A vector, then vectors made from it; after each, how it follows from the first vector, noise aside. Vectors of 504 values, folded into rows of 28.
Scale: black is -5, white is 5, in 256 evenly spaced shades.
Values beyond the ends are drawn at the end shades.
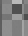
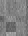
reversed, shrunk.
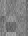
reversed, shrunk.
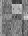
negated.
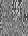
sign-scrambled.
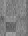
reversed, shrunk.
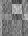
negated.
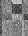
copied.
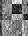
scaled up.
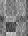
reversed.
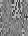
sign-scrambled.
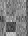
reversed.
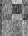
copied.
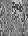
sign-scrambled.
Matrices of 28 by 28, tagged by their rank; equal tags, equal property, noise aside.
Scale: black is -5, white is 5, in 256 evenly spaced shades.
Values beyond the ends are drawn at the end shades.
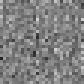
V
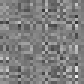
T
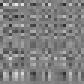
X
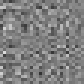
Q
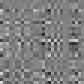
X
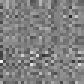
Q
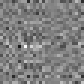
Q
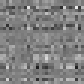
T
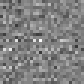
V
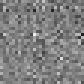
V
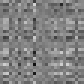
X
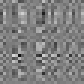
X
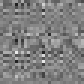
T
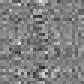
Q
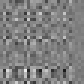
X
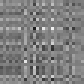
X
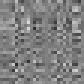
T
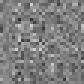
V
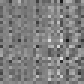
X
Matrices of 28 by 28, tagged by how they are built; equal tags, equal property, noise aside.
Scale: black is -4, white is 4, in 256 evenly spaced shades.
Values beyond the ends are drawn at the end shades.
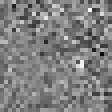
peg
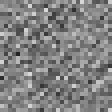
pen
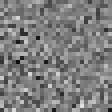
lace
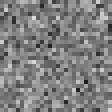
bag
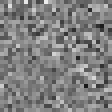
peg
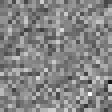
pen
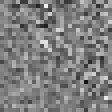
peg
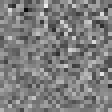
peg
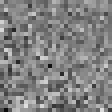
lace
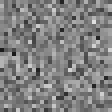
bag
